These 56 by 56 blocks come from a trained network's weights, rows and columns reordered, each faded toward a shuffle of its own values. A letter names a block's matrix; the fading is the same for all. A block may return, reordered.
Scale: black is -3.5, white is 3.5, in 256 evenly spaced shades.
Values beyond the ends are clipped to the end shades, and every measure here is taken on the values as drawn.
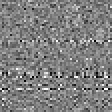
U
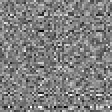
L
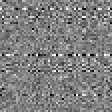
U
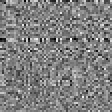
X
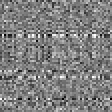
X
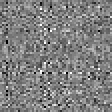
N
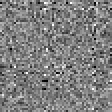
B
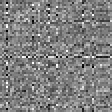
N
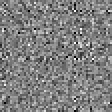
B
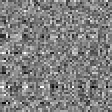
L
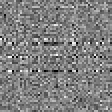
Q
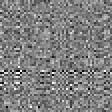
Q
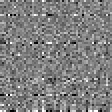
U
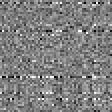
U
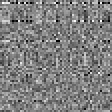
Q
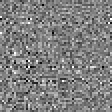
B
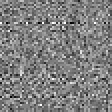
L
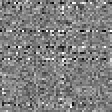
U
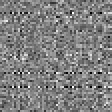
Q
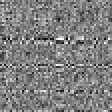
L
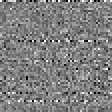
U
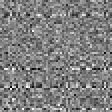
L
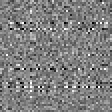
U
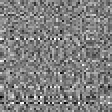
L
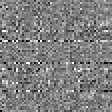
U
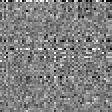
U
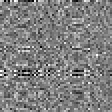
Q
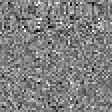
B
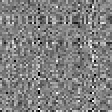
N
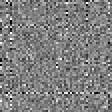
N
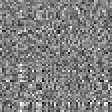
L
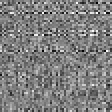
X
